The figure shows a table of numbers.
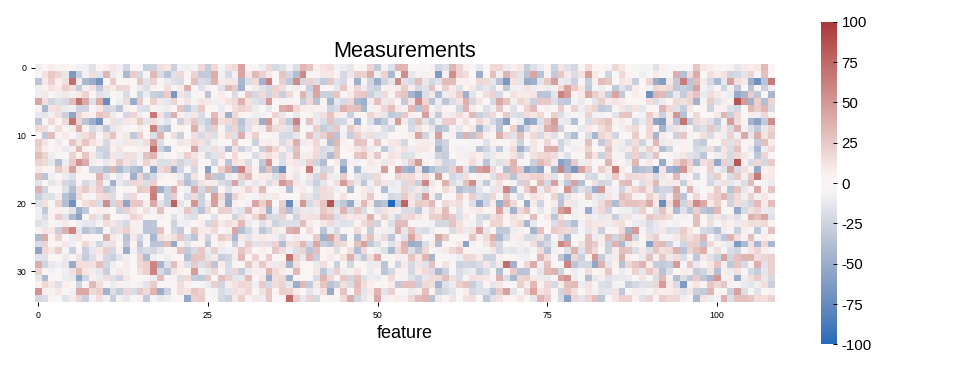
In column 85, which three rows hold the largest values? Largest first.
15, 4, 26
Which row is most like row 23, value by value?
0
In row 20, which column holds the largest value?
43
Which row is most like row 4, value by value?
26
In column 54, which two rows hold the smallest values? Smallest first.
15, 5
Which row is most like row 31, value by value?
21
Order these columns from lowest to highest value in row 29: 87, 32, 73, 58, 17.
32, 87, 58, 73, 17
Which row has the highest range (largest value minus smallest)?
20
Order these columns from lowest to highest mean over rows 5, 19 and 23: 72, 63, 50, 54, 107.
72, 107, 50, 54, 63
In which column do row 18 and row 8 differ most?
69
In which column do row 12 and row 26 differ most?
17
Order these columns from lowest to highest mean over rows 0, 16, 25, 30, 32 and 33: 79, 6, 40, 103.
40, 79, 6, 103
